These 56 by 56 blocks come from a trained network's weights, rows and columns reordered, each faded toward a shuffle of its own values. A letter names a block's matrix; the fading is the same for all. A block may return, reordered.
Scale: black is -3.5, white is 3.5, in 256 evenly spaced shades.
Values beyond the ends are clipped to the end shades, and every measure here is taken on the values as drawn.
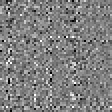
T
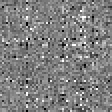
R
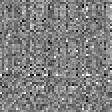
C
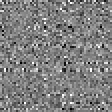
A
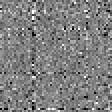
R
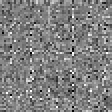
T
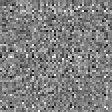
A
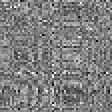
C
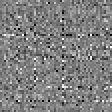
R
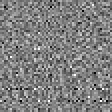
C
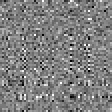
A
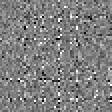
R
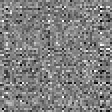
A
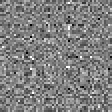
C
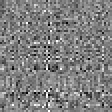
A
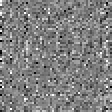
T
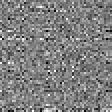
A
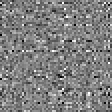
A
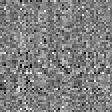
C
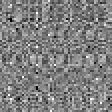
C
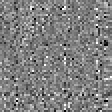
T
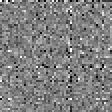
R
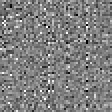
T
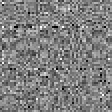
C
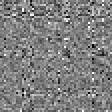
T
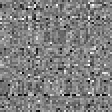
R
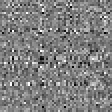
A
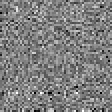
C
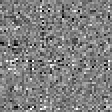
R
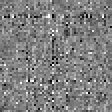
R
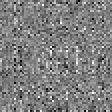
T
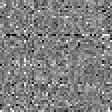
R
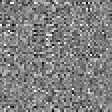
A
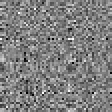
C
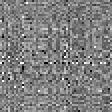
C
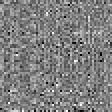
C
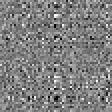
A
